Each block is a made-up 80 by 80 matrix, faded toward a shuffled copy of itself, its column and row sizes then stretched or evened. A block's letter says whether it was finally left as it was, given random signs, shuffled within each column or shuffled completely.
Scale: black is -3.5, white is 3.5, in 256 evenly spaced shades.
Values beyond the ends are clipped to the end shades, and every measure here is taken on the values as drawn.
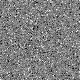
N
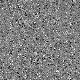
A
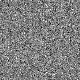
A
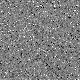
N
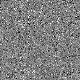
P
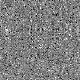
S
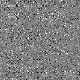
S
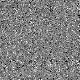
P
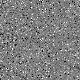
A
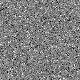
N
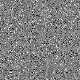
P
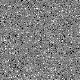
P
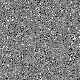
A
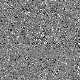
P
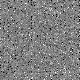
A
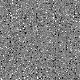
P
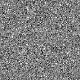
S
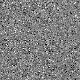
S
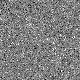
N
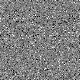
P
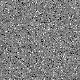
A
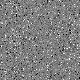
A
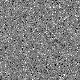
A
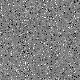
A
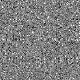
S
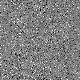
A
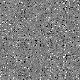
S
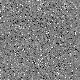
A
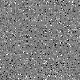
S
